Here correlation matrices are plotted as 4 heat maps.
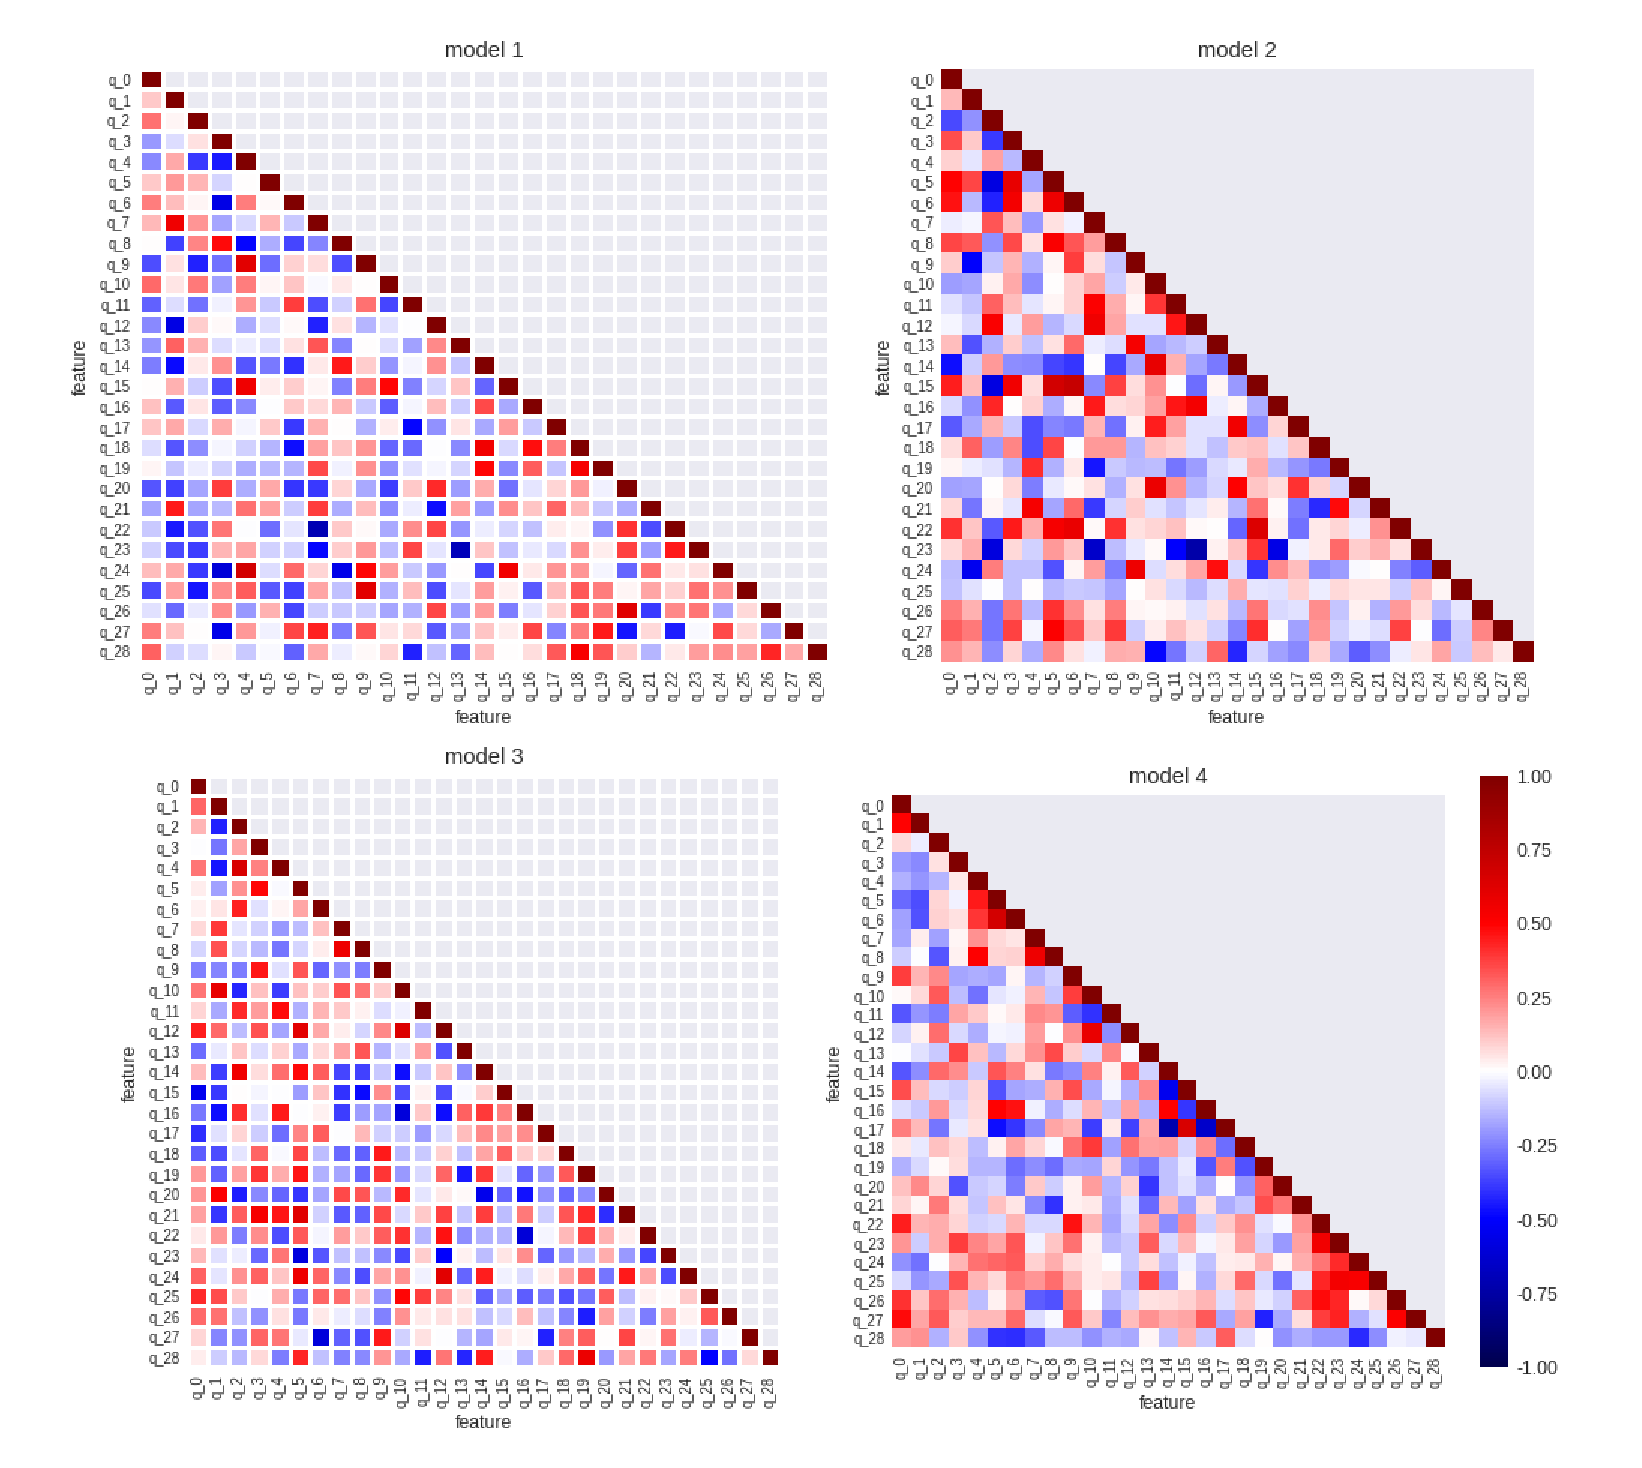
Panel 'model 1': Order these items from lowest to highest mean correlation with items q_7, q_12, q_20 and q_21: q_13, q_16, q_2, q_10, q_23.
q_10, q_23, q_2, q_16, q_13
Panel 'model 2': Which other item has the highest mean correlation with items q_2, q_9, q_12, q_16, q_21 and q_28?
q_24
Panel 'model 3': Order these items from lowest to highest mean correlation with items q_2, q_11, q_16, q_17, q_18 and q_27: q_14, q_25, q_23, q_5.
q_25, q_23, q_5, q_14
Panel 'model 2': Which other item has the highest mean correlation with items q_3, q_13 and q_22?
q_6
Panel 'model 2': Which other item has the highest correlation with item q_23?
q_15
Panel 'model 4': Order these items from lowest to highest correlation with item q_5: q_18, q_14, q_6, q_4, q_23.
q_18, q_23, q_14, q_4, q_6
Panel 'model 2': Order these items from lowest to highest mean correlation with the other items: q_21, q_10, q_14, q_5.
q_14, q_21, q_10, q_5
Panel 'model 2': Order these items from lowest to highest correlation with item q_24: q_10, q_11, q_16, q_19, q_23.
q_23, q_19, q_10, q_11, q_16
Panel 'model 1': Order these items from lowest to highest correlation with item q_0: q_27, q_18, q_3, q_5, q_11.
q_11, q_3, q_18, q_5, q_27
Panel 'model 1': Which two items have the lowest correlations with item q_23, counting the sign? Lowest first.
q_13, q_7
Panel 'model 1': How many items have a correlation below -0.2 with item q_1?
9
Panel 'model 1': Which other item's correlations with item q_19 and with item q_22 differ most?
q_7
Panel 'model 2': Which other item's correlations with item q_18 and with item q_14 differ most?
q_5
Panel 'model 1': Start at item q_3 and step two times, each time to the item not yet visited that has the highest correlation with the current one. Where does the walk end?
q_14
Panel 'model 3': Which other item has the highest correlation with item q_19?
q_28
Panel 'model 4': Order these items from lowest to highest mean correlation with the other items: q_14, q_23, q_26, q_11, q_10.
q_11, q_14, q_10, q_26, q_23
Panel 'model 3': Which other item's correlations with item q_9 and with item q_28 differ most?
q_14
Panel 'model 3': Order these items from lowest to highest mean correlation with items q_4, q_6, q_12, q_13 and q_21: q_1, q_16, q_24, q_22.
q_1, q_22, q_16, q_24
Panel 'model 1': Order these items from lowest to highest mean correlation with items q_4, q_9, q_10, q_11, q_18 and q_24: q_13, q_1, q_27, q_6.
q_13, q_1, q_6, q_27
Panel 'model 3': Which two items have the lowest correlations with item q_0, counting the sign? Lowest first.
q_15, q_17
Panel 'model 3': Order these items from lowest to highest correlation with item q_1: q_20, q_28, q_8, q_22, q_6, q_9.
q_9, q_28, q_6, q_22, q_8, q_20
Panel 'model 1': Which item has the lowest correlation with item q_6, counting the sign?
q_3
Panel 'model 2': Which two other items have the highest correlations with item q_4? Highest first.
q_21, q_19
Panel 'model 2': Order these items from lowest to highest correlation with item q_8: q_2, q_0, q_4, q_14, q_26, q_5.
q_14, q_2, q_4, q_26, q_0, q_5
